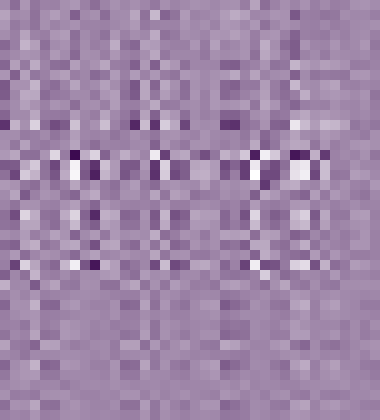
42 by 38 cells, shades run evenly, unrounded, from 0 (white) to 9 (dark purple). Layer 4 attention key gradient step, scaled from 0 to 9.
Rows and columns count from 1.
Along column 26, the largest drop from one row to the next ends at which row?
17
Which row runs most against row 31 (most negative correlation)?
35
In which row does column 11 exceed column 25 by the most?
16
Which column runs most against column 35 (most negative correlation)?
7
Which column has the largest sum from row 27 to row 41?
23
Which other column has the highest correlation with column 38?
29
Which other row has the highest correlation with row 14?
19
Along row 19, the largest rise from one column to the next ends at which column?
27
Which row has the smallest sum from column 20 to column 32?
18
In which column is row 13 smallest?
30
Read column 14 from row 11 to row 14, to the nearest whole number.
5 6 8 4
